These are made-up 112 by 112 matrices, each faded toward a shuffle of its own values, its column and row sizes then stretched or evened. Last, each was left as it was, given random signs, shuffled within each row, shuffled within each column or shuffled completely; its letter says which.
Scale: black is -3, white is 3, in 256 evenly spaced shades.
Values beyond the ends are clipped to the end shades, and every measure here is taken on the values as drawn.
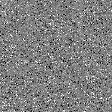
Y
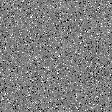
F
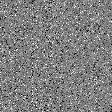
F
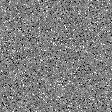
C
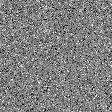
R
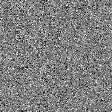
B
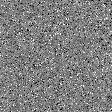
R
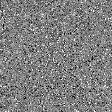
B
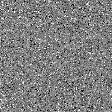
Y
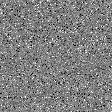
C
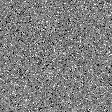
R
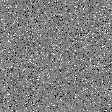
F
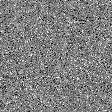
C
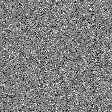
F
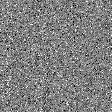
F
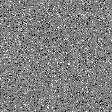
B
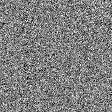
F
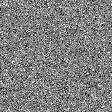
F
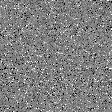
C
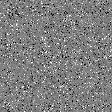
B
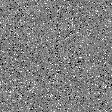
F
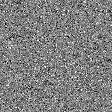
C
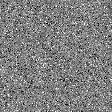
C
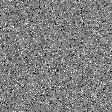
C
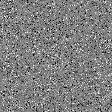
F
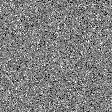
R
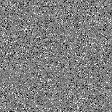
Y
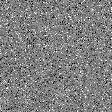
F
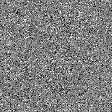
Y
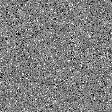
F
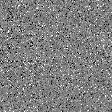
Y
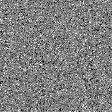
F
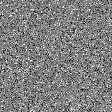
C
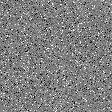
R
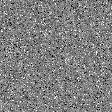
F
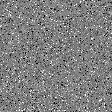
F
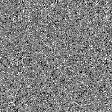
Y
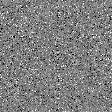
B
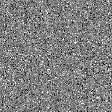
Y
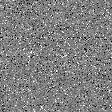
C
